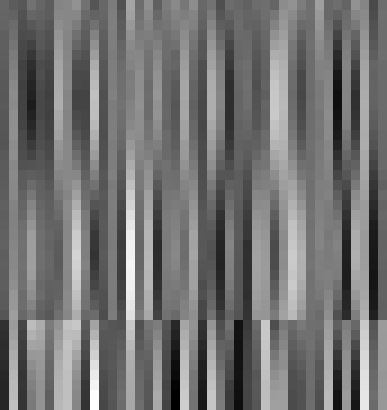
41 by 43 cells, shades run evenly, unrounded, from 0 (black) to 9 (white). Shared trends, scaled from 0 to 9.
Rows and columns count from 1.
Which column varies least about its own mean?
35
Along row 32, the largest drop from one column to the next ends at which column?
42
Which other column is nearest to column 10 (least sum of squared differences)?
3
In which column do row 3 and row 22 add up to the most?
15
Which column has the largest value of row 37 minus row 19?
11
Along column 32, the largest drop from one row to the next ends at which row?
33
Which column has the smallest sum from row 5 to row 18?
38
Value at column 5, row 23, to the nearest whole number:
4
